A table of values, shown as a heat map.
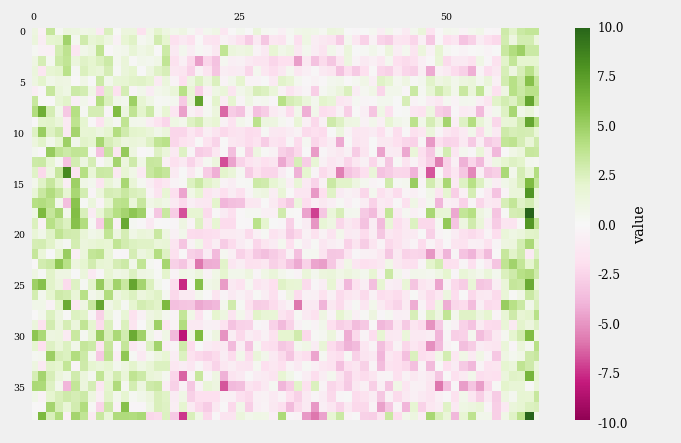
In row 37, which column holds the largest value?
11
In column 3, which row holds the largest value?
23
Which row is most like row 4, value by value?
33
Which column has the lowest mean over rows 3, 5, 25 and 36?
18
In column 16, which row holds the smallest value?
9
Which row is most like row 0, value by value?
24
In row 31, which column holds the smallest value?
48
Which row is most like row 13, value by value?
35
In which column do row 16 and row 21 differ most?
34
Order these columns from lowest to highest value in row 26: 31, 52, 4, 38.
38, 52, 31, 4
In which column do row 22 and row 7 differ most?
20
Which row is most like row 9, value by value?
15
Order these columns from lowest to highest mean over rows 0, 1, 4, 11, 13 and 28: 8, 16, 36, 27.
36, 27, 8, 16
